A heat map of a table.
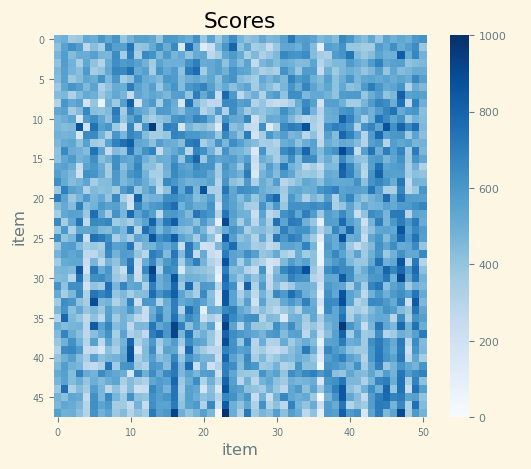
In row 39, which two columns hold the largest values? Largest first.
10, 18
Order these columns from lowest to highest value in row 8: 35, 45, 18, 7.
7, 35, 45, 18
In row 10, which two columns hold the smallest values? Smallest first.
3, 27
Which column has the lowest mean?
36
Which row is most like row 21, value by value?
42
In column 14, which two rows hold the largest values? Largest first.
37, 35
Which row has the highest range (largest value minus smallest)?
47
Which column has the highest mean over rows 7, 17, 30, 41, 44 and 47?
23
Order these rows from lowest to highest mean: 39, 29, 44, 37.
39, 44, 37, 29
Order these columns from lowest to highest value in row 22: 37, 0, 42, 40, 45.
0, 42, 45, 40, 37
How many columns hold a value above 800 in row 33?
4
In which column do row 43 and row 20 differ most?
11
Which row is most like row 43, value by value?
46
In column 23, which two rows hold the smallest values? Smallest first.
9, 3
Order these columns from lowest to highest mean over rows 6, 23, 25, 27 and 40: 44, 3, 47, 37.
37, 3, 44, 47
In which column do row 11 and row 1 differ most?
13
